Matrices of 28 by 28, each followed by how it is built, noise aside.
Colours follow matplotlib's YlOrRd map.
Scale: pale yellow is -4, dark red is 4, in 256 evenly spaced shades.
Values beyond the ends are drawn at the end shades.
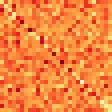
diagonal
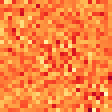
block diagonal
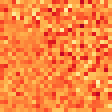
upper triangular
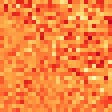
upper triangular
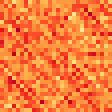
Toeplitz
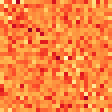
block diagonal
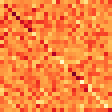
diagonal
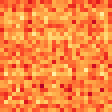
blocks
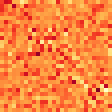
block diagonal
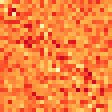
banded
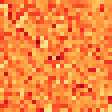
banded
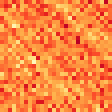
Toeplitz
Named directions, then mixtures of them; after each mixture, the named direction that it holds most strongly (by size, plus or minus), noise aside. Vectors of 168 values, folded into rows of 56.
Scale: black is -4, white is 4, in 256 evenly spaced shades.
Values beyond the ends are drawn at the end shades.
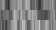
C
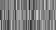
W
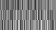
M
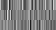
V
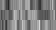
C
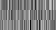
V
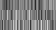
M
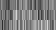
M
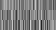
M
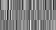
V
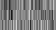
V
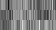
C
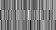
W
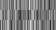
W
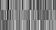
V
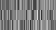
M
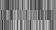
M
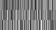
M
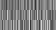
M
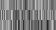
M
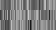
W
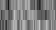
C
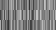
W
